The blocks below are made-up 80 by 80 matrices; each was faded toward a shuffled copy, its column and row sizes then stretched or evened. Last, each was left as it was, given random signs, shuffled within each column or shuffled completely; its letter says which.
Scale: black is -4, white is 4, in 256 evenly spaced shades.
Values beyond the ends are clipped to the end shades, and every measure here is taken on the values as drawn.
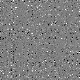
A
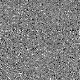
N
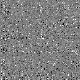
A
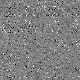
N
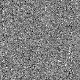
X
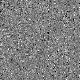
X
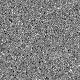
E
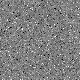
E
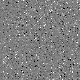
X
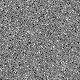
E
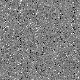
X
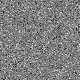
E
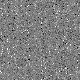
X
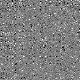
A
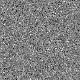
X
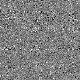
A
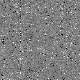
X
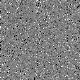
X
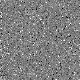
X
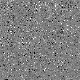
N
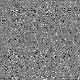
A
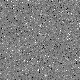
E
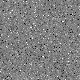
E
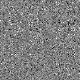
N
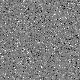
E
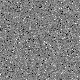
E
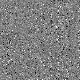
X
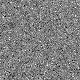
E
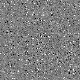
N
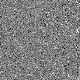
X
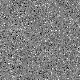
X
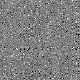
A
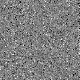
X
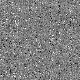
X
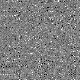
A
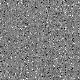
X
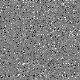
N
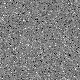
E
